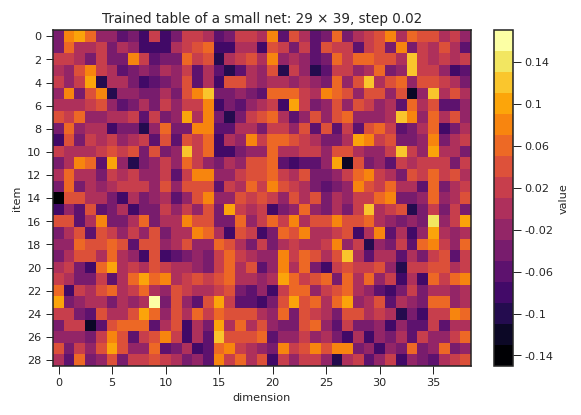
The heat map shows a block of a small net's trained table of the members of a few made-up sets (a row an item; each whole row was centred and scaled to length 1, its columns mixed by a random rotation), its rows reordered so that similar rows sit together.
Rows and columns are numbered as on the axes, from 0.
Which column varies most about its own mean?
15
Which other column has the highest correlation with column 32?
12
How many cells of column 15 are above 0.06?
4
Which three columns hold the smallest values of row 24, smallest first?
32, 34, 3
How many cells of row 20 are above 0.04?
5
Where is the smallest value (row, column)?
14, 0
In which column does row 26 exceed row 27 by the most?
10
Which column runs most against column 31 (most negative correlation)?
11
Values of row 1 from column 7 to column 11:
-0.02 -0.08 -0.08 -0.08 0
